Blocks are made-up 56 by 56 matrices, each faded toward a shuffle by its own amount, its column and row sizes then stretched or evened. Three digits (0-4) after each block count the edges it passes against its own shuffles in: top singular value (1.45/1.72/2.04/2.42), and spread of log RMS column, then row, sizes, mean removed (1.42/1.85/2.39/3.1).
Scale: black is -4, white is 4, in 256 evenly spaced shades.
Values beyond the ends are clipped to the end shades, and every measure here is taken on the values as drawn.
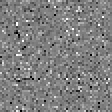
2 1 0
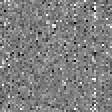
0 2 0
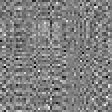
4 3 0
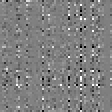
3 4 2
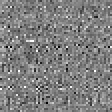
3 1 2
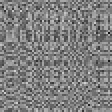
4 1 0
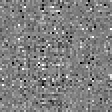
1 2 2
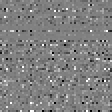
1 1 4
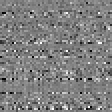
3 0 4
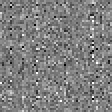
2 3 1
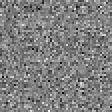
2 0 0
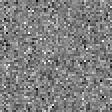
1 2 0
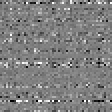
2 1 4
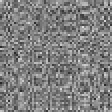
3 2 0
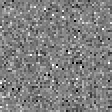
0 1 0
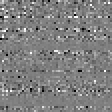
0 1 4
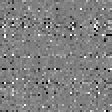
2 2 3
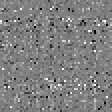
1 0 2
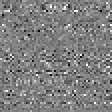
3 0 3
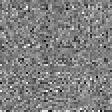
2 0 3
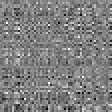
4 2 3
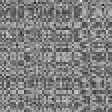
4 1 0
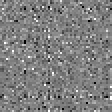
1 1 2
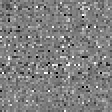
0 1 3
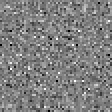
1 0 2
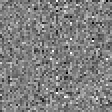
0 2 0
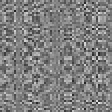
4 4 2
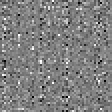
1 3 1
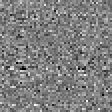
2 0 2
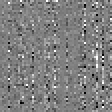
1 4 1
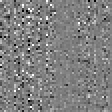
0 4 0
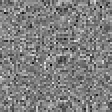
2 0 1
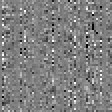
2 4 0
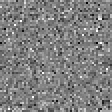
2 0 1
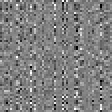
4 4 0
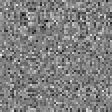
3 0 1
